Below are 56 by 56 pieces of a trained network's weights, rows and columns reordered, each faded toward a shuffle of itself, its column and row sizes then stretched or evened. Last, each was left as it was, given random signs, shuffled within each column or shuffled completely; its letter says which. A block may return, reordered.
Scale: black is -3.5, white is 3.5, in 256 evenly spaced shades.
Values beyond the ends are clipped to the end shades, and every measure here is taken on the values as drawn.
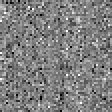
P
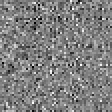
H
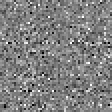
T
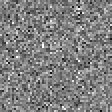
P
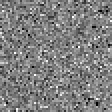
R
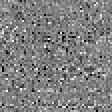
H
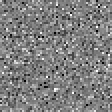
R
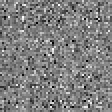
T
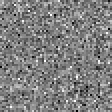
R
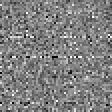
T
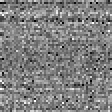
H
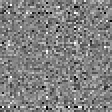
T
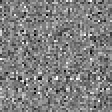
H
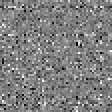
T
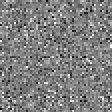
T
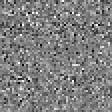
T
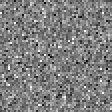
R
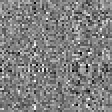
H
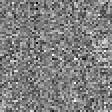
H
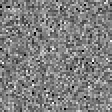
R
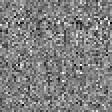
H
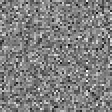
P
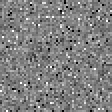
R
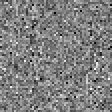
P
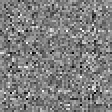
T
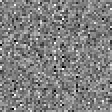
P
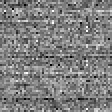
H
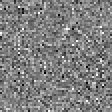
P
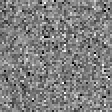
P
